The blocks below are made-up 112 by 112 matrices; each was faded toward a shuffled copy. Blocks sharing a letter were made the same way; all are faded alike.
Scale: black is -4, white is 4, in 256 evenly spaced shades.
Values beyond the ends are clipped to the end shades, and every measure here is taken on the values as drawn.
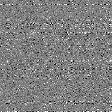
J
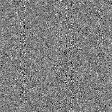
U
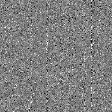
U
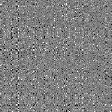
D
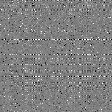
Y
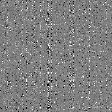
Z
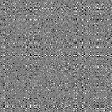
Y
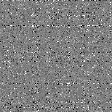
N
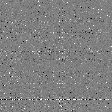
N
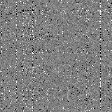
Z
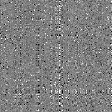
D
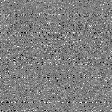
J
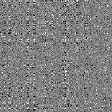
D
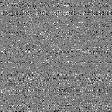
J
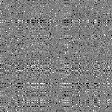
Y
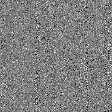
U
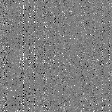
Z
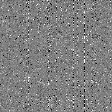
Z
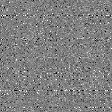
J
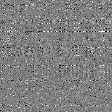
J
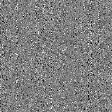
U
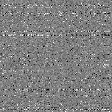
J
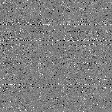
N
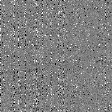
Z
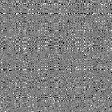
Y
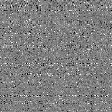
J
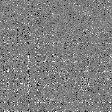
N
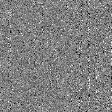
U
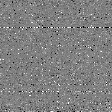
N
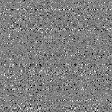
J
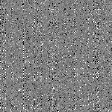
Z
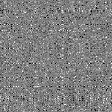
J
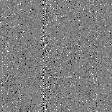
Z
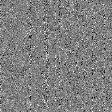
U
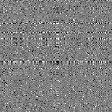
Y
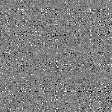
N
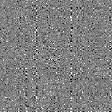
D
